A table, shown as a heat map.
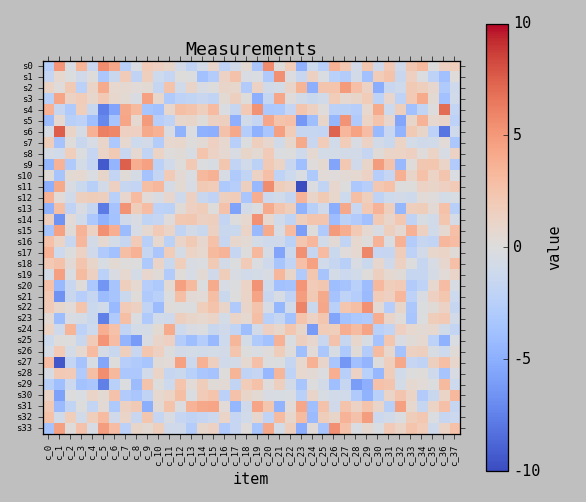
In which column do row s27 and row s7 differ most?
c_27
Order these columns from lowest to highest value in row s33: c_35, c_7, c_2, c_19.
c_19, c_7, c_35, c_2
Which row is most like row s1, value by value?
s26
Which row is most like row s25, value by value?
s28
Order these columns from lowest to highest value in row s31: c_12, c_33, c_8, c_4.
c_4, c_12, c_33, c_8
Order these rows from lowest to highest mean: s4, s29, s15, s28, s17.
s29, s28, s4, s17, s15
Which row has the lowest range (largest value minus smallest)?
s8
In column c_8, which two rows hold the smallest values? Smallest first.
s25, s29
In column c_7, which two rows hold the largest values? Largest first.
s9, s13
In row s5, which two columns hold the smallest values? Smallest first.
c_5, c_23
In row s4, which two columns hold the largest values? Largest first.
c_36, c_19
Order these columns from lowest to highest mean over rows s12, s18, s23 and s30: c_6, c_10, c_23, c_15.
c_6, c_10, c_15, c_23
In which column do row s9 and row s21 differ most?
c_1
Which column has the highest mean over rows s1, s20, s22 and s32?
c_23
